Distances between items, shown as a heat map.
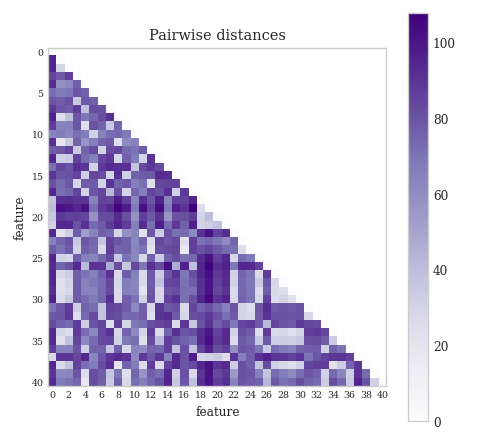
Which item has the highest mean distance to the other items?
19
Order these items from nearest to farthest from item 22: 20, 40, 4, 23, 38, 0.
38, 4, 40, 23, 20, 0
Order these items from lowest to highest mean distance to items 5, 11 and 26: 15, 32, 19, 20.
15, 20, 32, 19
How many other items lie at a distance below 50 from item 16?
7
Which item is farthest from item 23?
26
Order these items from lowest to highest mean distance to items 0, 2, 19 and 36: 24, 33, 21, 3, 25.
21, 33, 25, 24, 3
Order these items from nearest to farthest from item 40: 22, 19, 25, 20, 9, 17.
9, 17, 22, 25, 20, 19
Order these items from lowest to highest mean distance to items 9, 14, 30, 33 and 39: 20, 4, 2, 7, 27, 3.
4, 7, 2, 27, 20, 3
